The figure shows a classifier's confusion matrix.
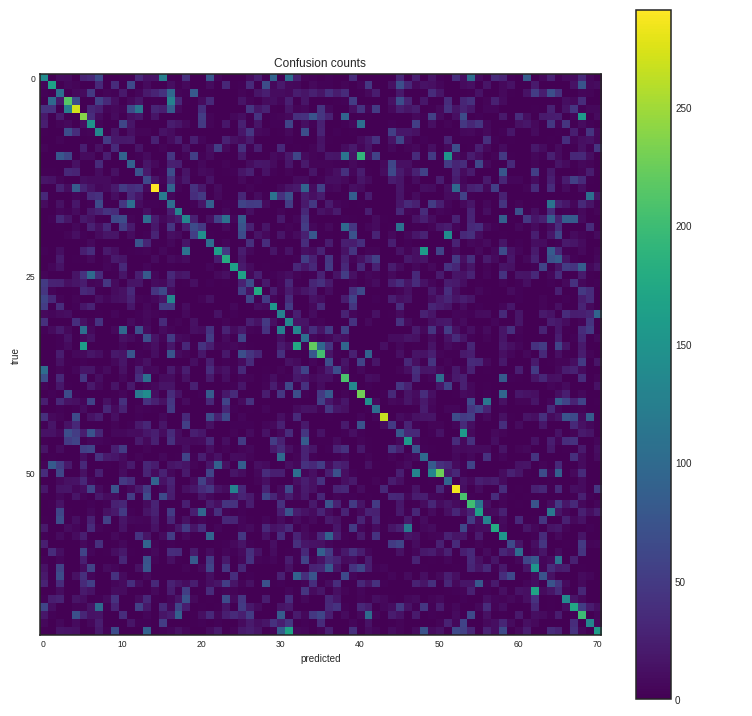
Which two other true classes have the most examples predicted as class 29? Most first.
15, 0
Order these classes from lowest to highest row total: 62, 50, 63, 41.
63, 62, 41, 50
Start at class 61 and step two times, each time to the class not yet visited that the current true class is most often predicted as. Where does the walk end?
62
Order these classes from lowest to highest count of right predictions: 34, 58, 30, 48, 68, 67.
48, 30, 58, 67, 68, 34
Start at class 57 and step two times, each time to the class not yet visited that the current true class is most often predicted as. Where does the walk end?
33
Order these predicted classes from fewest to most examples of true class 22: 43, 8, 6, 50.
43, 8, 6, 50
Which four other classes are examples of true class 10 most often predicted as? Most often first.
40, 51, 38, 2
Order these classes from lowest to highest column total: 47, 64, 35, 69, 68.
69, 47, 64, 35, 68
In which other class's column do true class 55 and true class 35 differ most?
64
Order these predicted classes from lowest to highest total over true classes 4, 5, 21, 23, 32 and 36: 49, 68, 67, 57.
57, 67, 49, 68
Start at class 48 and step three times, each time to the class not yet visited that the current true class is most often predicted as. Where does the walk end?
31
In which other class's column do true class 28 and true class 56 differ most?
16
